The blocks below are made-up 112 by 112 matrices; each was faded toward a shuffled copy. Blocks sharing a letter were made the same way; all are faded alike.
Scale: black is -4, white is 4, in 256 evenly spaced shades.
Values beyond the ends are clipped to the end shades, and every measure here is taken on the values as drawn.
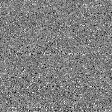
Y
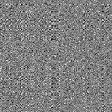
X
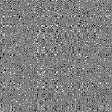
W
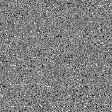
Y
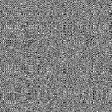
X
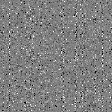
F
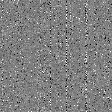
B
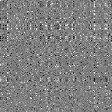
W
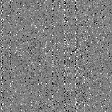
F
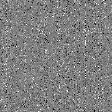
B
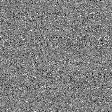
Y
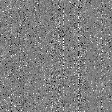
B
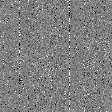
B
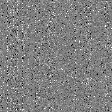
B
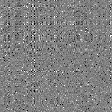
W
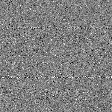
Y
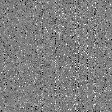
B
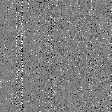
B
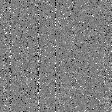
B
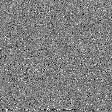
Y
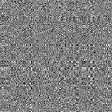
X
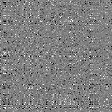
W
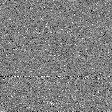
Y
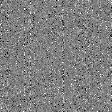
B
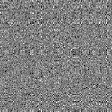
X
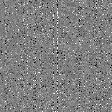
F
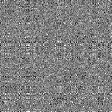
X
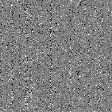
B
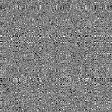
X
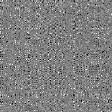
W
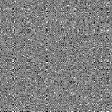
X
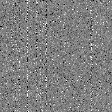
B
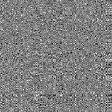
X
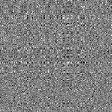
X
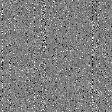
B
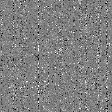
B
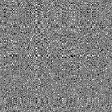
X
